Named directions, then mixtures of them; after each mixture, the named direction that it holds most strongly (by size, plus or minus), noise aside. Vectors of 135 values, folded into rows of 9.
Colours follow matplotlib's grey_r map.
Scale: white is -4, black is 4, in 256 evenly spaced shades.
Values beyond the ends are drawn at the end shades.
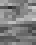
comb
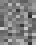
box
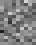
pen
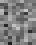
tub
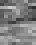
comb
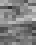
comb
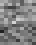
comb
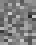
box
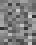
box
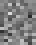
box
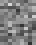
box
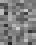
tub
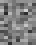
tub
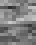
comb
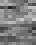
comb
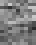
comb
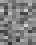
tub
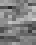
comb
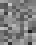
tub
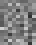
box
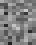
tub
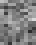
tub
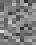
pen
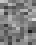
tub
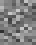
pen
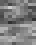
comb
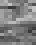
comb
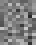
box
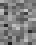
tub
